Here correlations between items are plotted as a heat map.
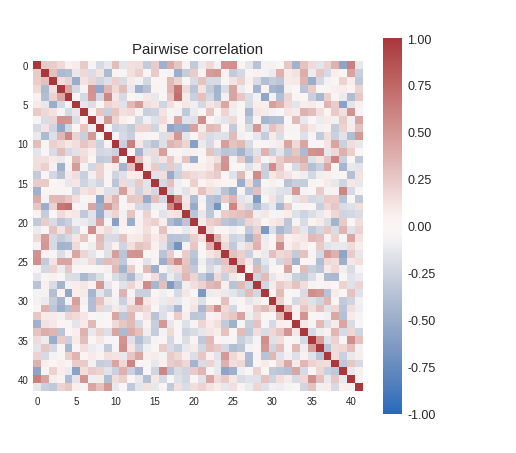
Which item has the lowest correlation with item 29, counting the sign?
21
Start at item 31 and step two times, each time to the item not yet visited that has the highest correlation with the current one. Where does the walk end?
1
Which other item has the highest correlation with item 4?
18
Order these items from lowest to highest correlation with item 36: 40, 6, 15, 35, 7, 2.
2, 7, 15, 6, 40, 35
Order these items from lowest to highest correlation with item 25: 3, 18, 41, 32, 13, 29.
29, 13, 41, 32, 3, 18
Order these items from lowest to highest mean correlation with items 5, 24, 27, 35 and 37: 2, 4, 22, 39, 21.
39, 2, 21, 4, 22
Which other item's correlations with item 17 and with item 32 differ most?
28
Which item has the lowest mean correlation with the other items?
27
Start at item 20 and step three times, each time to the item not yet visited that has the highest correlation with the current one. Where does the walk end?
14
